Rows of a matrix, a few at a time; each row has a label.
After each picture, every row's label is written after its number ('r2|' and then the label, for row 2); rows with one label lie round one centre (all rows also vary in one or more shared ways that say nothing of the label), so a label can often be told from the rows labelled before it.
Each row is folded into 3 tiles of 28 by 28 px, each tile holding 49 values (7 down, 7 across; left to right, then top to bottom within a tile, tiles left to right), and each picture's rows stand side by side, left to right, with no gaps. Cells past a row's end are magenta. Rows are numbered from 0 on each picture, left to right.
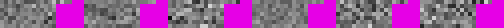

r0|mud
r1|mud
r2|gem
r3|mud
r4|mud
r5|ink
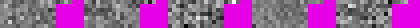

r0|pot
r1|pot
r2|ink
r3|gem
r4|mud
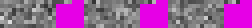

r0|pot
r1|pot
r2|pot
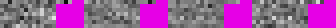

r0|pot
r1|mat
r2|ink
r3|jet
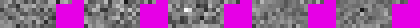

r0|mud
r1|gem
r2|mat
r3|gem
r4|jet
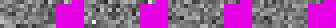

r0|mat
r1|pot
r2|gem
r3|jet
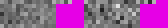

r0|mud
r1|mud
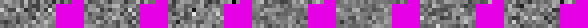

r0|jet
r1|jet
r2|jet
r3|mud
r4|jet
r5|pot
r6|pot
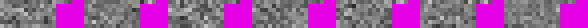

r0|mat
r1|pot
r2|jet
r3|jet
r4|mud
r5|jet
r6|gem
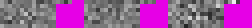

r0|mat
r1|ink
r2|ink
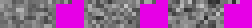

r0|mat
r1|pot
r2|gem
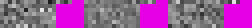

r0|ink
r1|gem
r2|ink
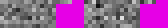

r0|mud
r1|jet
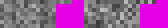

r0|gem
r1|ink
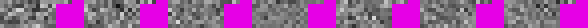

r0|mud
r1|ink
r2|pot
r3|gem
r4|jet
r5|ink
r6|ink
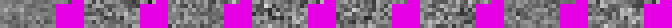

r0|mat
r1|mat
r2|gem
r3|mud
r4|mud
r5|mat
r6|ink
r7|pot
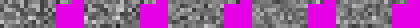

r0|gem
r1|pot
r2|jet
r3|ink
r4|jet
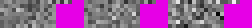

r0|gem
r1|jet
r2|mud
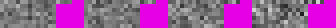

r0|mat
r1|pot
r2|jet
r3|gem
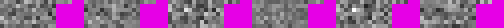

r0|mat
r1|ink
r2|mat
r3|ink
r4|mat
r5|mud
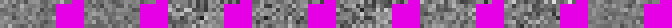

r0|mat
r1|pot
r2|jet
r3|jet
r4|jet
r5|gem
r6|mud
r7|jet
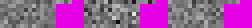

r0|mud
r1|ink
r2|gem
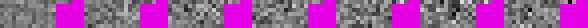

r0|gem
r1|pot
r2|pot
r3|mud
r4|jet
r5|mud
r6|jet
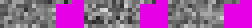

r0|gem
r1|mat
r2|pot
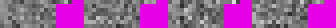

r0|ink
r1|mud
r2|mat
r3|jet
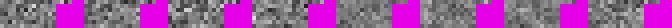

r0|mud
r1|gem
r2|ink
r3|jet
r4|jet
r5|ink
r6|mat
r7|gem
